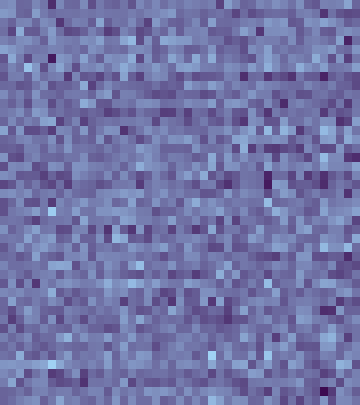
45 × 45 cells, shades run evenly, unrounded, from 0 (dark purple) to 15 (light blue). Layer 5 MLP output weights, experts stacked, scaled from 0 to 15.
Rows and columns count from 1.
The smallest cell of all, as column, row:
41, 44
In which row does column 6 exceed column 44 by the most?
14
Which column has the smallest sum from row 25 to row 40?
30
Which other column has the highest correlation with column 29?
18
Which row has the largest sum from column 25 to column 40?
8
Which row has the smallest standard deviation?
37
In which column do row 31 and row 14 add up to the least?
43
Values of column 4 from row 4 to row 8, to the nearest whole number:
6 10 8 5 14
